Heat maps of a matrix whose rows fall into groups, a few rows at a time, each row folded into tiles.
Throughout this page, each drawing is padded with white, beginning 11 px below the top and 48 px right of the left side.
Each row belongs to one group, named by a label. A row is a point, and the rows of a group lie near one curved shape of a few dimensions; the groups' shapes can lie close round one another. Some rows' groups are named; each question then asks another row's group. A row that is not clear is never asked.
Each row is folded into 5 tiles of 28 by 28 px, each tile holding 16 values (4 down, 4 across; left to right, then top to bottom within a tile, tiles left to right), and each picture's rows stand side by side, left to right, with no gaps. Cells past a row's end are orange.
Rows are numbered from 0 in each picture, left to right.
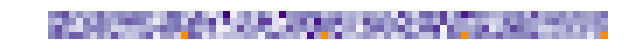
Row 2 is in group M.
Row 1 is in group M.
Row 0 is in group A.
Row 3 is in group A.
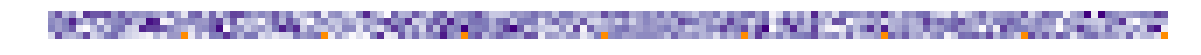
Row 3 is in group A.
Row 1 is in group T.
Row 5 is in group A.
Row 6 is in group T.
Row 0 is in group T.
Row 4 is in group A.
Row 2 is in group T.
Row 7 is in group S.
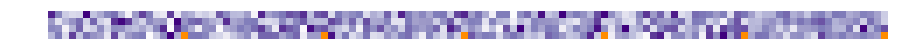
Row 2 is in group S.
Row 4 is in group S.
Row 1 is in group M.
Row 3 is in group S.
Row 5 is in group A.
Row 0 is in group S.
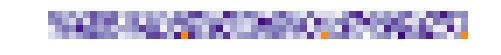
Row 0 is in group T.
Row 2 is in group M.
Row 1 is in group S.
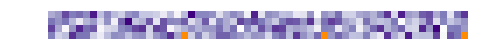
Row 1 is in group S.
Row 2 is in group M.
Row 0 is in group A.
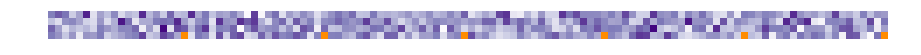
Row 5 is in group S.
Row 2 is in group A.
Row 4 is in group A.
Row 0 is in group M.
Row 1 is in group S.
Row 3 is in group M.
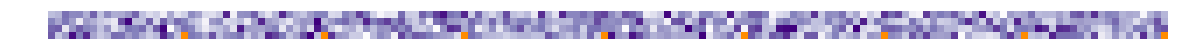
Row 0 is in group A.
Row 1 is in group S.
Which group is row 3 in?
M
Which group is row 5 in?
A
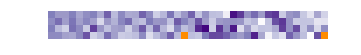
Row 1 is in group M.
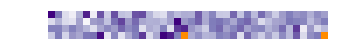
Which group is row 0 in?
S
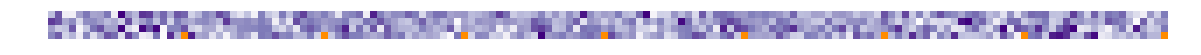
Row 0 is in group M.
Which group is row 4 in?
M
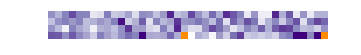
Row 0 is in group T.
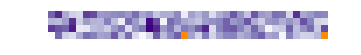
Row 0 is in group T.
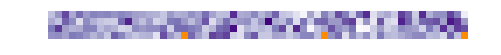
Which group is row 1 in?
A
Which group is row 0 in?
A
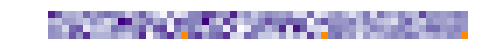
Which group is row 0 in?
S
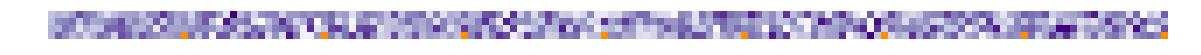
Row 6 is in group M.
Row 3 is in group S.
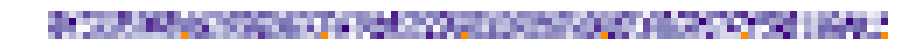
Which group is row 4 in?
S
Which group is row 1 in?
M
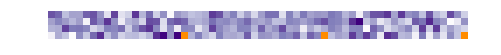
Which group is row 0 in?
T
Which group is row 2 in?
T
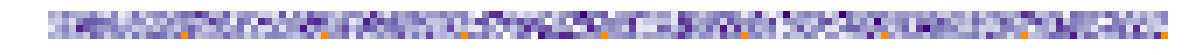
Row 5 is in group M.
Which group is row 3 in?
M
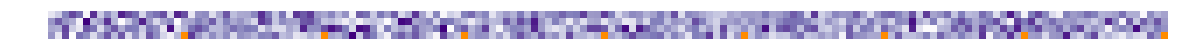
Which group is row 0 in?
S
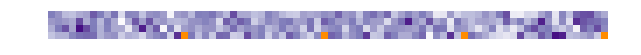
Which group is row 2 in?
S
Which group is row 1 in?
S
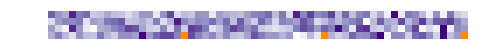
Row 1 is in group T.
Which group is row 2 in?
M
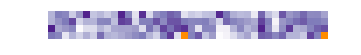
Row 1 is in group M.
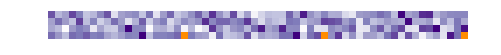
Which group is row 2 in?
M
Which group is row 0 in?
T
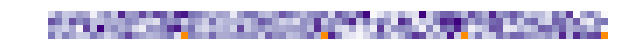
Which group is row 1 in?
S
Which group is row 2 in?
M
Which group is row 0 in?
S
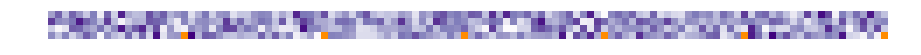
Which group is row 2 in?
M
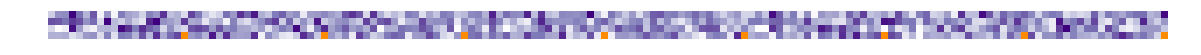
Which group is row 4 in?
T
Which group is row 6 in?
M
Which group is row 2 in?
S
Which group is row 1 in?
M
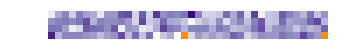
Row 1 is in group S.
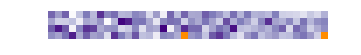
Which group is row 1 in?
A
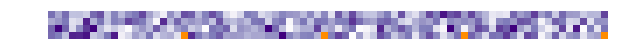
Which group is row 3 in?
A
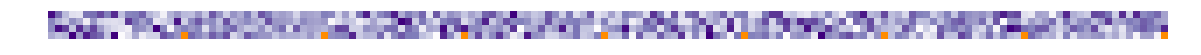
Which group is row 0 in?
M
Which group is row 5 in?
M
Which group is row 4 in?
S
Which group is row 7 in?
T
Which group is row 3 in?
S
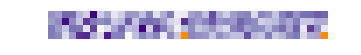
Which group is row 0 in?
S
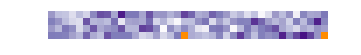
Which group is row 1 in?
T
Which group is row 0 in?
M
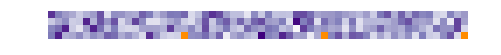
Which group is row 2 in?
S
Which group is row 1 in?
M
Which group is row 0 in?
A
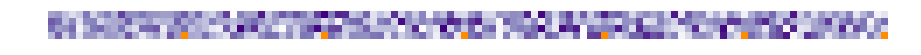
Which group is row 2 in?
M
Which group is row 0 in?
M
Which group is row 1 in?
S
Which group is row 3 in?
M
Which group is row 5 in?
S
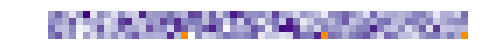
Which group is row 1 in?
T
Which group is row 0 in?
M
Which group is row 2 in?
A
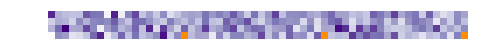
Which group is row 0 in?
S
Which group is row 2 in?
M
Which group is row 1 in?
S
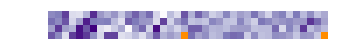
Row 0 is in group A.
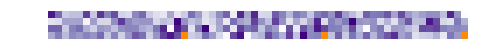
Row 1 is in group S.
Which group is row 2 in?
T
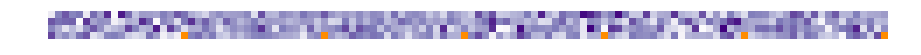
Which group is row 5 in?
T
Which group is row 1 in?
M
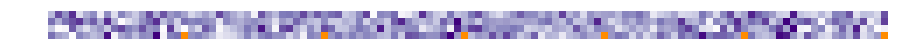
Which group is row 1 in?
M
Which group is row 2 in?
S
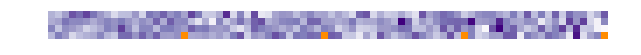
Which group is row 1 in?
S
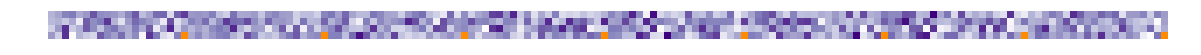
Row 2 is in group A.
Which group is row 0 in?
S
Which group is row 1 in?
A
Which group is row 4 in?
S
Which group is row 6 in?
S
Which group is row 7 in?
M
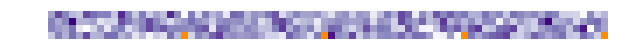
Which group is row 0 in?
T
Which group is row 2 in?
T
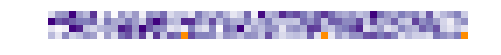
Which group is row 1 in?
S
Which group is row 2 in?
T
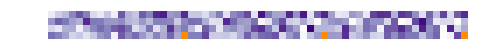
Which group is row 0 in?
M
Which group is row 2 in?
M
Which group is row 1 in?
M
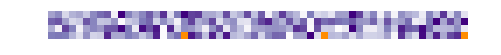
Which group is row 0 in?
M
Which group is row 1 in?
S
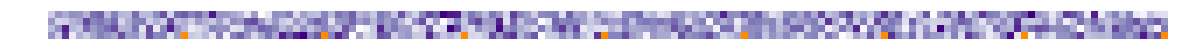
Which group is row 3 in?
T
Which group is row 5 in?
M
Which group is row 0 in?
S
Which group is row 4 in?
M
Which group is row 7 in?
S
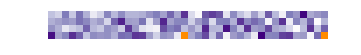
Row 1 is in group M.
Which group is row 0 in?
T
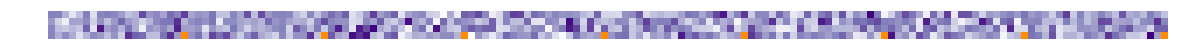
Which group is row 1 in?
S
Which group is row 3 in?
T
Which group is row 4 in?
M
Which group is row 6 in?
S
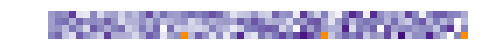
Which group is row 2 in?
M
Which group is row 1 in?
T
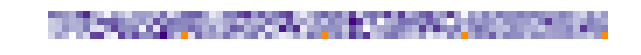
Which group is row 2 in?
T
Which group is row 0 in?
T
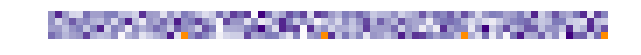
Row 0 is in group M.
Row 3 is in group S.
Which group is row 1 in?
M
